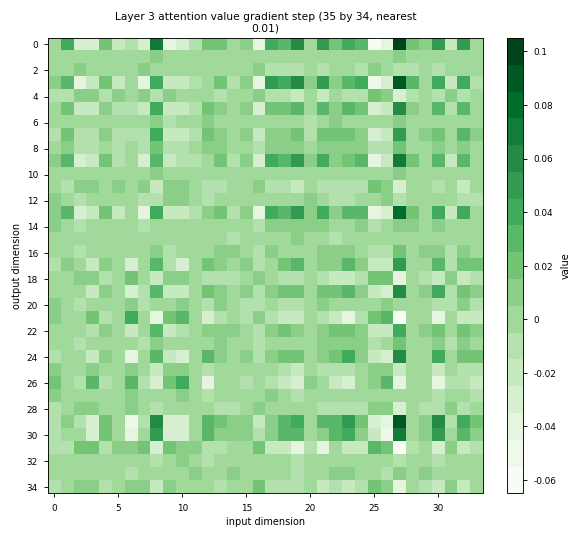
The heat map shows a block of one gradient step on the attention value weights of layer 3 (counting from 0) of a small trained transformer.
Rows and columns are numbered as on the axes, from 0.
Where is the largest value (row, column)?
0, 27
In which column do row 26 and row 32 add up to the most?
10
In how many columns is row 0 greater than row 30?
13
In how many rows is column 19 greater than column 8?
10
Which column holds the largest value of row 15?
19
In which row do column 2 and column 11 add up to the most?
31
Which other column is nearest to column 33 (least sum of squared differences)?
15
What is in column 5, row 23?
0
